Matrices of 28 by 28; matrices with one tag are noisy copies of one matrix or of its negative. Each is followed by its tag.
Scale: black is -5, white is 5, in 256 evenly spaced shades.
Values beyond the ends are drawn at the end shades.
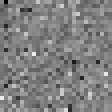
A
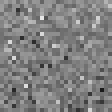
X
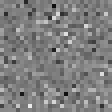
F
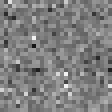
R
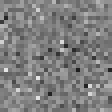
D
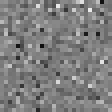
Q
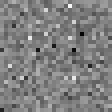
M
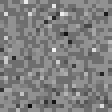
F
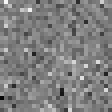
A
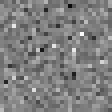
M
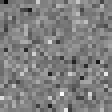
A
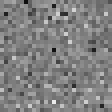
F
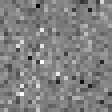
Q
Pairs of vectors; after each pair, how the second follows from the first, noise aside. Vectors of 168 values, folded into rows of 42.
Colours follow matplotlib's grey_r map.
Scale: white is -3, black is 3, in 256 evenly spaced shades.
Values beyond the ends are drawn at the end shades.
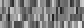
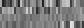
reversed, negated, partly zeroed.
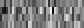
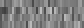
shrunk.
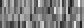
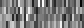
wrapped around, negated.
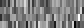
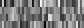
wrapped around, negated.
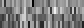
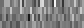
reversed, negated, partly zeroed.
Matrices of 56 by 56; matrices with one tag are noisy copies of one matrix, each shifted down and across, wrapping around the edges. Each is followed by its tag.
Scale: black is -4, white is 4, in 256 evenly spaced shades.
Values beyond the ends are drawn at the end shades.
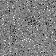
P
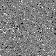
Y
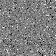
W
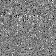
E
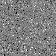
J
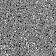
J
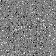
J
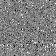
E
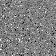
W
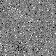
P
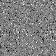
J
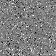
W
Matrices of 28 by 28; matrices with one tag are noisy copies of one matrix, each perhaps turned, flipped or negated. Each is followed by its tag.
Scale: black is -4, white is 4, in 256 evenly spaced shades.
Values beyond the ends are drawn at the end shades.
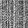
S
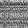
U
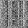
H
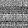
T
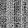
T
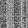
T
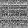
H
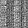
T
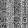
T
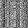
H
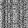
U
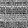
T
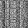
H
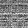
S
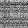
U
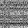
U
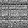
H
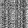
U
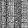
T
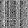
H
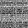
T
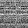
S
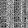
T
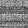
T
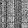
T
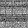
T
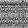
U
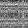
U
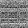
H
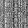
S
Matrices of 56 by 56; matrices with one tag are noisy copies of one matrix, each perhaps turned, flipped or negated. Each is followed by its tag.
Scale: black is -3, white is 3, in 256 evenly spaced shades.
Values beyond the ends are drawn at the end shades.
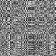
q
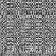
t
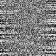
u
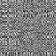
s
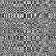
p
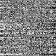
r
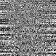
u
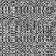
t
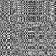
q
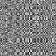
p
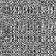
t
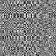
p
